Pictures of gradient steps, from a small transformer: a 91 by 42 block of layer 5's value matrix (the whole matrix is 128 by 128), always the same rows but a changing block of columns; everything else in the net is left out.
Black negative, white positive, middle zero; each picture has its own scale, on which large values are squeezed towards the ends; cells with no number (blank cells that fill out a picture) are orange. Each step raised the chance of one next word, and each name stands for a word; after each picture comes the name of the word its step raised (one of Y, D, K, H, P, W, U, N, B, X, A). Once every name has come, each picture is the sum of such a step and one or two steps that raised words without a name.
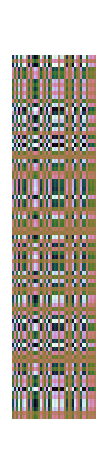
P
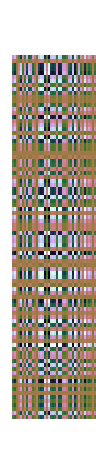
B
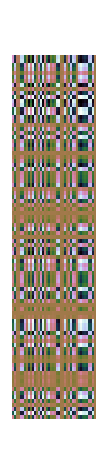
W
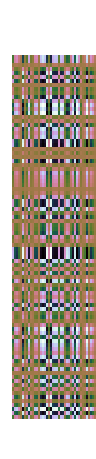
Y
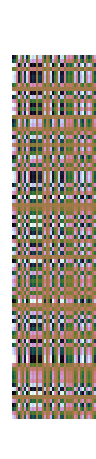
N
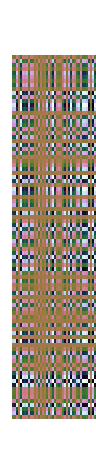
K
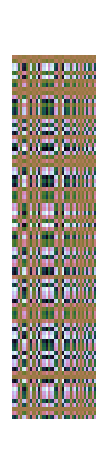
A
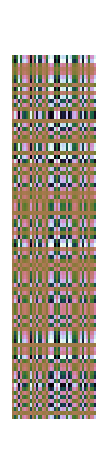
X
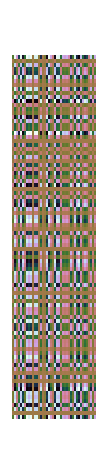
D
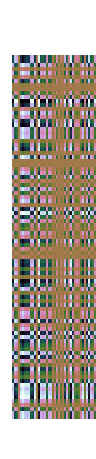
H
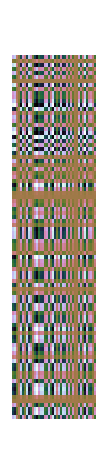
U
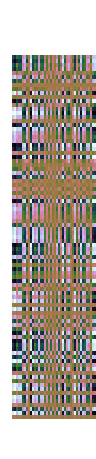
X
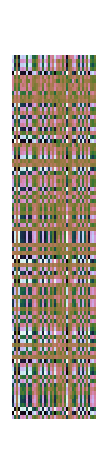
Y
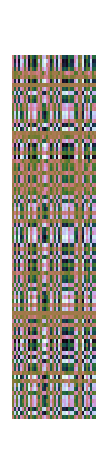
X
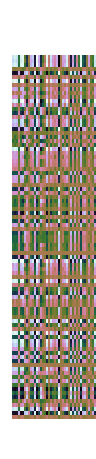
H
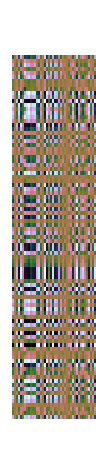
B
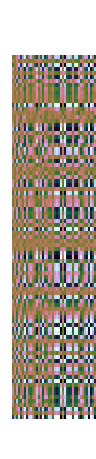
Y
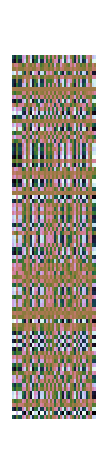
W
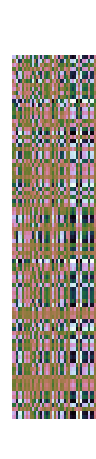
D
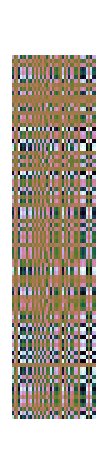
A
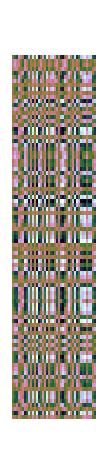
D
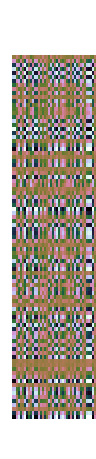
A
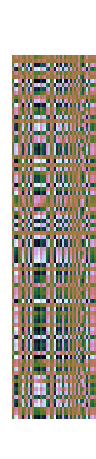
N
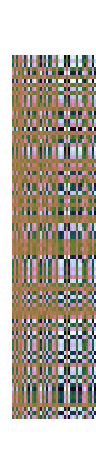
H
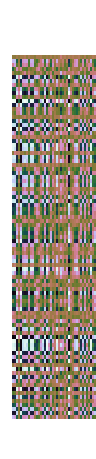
A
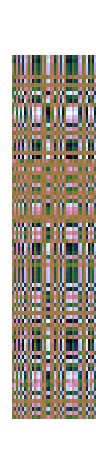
X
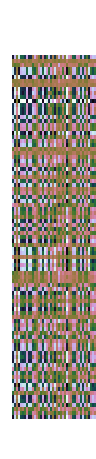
D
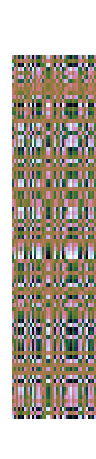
Y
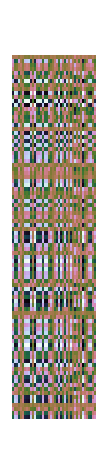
B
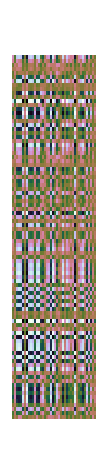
H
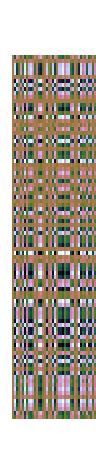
B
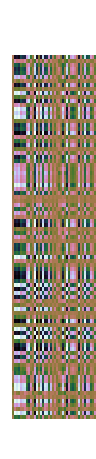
U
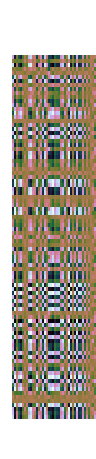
K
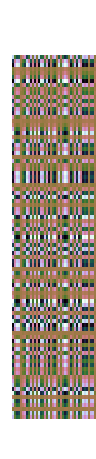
N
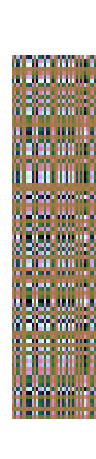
N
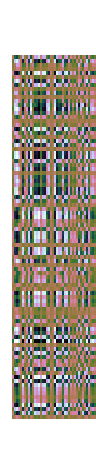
K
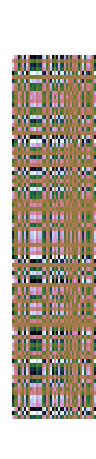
Y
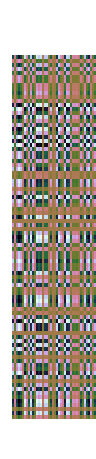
P
